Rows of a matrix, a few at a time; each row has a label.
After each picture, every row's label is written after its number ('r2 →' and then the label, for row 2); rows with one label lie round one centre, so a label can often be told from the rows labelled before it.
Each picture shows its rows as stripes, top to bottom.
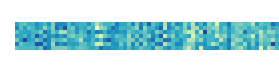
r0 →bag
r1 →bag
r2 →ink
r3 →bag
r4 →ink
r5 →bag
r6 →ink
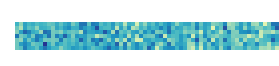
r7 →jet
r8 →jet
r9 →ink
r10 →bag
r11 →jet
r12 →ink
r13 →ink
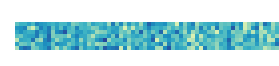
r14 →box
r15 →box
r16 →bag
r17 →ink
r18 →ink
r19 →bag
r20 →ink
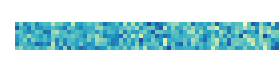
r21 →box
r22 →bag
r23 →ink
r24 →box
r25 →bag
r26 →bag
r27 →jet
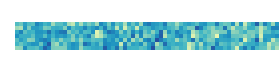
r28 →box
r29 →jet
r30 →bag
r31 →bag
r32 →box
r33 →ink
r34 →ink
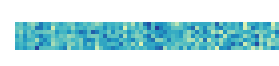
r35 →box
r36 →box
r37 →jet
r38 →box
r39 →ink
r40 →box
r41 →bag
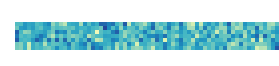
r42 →ink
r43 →ink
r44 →bag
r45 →box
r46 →bag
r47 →jet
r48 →jet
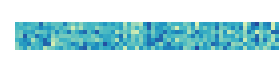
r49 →box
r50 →box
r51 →jet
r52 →box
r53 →box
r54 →ink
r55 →jet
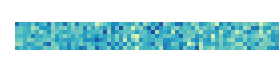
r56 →bag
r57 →box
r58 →ink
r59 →jet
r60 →jet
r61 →ink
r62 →jet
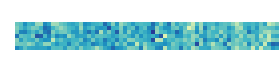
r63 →ink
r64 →ink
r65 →ink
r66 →bag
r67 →ink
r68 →jet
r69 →bag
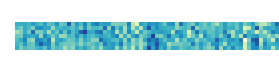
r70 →jet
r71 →box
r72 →jet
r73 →ink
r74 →box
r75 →box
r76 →box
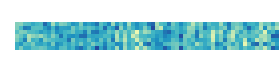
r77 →ink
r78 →ink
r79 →jet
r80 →jet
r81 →jet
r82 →box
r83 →jet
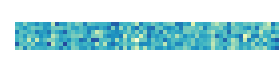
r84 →bag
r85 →ink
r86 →bag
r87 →box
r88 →jet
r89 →bag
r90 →jet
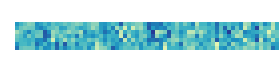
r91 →box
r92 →box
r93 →ink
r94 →ink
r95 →box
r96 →bag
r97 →bag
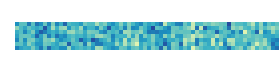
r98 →bag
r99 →ink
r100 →box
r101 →bag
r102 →jet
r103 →jet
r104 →bag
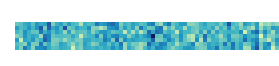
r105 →ink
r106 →bag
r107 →box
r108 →ink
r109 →ink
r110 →box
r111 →box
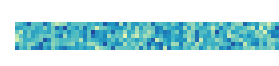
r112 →ink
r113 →bag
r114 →jet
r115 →jet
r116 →ink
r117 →box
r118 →bag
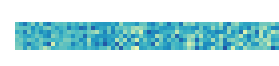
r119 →ink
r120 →jet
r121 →box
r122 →ink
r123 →jet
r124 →ink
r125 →jet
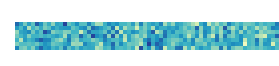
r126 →bag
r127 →jet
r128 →ink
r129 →jet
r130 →box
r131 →box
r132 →bag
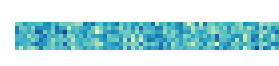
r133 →ink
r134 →bag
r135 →bag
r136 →box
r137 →box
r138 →bag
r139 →box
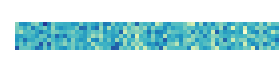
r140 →ink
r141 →jet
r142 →box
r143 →bag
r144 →jet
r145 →box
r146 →bag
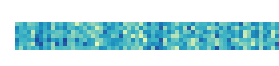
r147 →box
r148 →bag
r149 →box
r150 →box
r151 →bag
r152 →bag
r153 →box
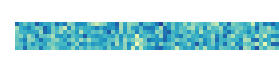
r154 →bag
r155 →ink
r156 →ink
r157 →jet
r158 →box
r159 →jet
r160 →box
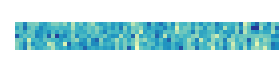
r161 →box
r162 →box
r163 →box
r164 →bag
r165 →jet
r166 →jet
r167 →jet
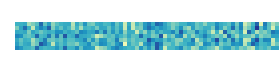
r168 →box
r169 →box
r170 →jet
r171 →bag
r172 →box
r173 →box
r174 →bag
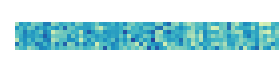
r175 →ink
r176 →bag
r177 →ink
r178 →ink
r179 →ink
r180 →bag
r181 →box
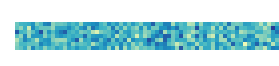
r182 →ink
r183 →jet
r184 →bag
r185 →jet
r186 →ink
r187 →box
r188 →jet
